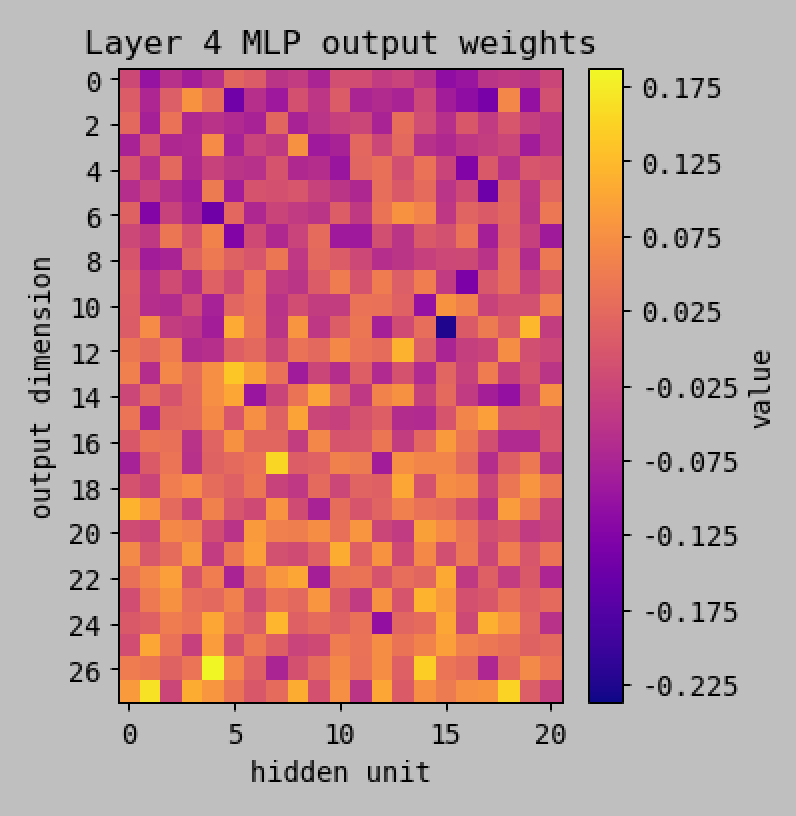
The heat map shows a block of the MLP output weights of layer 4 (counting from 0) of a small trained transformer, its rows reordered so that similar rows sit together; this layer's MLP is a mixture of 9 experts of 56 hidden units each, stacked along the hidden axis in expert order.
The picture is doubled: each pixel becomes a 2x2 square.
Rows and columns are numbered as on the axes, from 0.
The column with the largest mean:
4
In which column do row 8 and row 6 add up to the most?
20
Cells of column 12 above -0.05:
21
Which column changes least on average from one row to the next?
11
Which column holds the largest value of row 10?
15
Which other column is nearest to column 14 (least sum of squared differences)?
10
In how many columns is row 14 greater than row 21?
8
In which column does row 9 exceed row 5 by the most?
17
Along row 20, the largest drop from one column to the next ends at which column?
12
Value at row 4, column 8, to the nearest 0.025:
-0.075
